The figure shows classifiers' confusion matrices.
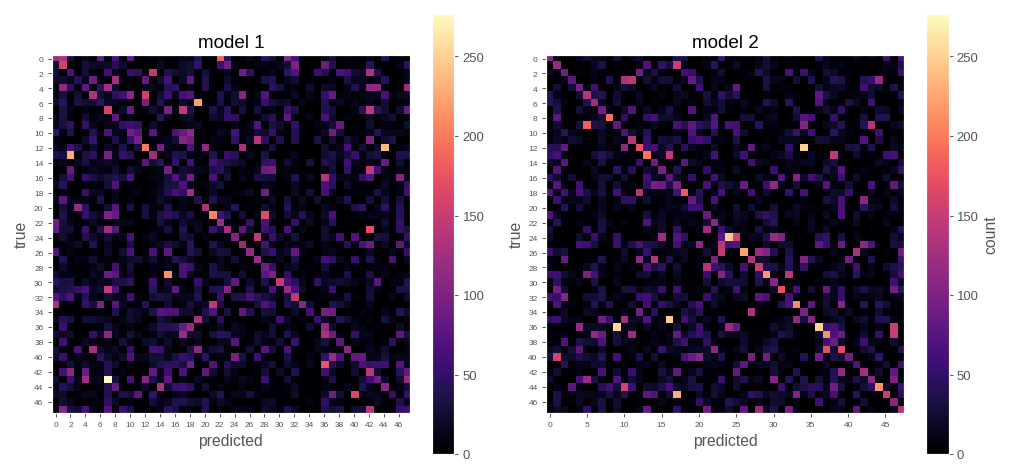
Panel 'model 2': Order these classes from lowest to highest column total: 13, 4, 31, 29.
31, 4, 29, 13
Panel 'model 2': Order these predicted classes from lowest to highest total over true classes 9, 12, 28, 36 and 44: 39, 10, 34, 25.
39, 25, 10, 34
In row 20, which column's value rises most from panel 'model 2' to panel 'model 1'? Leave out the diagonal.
3
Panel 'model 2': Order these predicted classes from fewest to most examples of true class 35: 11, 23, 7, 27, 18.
27, 11, 23, 18, 7
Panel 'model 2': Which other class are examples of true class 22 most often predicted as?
13
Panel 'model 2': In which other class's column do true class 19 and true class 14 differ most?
42
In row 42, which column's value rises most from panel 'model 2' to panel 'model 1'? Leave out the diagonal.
2
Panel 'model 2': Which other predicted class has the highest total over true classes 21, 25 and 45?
17
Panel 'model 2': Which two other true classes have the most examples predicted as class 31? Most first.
24, 16
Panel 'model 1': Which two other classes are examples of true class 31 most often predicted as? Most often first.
7, 23
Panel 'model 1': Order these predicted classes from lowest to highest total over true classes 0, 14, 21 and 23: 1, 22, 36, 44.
36, 44, 1, 22
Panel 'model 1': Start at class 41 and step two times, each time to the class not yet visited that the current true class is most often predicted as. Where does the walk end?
18
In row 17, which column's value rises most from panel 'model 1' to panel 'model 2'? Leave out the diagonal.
30
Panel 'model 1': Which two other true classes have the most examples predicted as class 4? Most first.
43, 42
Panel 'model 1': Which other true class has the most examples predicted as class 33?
21
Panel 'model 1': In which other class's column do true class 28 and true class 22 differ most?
0
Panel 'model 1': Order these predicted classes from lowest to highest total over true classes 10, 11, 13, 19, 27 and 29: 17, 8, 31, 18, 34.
34, 31, 8, 18, 17
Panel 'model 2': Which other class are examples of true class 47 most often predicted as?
28
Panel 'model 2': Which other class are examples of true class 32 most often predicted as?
2
